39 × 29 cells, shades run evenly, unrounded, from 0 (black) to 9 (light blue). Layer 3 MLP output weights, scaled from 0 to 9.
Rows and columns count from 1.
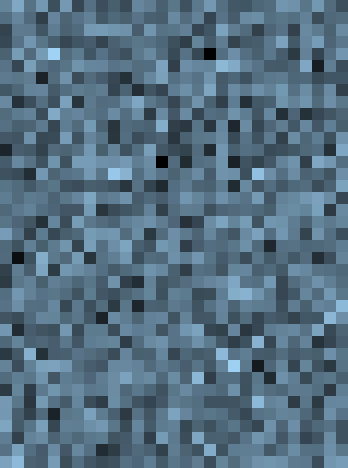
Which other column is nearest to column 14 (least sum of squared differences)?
6
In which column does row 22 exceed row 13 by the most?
4
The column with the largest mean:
8
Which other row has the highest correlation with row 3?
13
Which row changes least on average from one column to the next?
17
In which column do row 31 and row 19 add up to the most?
20
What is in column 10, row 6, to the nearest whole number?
5
